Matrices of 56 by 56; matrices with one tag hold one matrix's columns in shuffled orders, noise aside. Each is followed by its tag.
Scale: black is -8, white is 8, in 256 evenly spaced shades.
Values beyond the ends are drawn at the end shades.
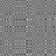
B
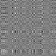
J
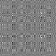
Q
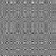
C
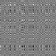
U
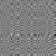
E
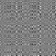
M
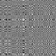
B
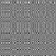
C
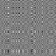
J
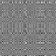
C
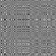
B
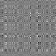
Q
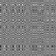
U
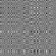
J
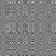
C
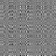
M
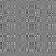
Q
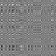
U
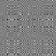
B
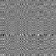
E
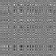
U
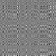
M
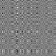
J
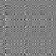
B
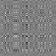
Q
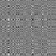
B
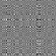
B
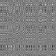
U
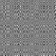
M
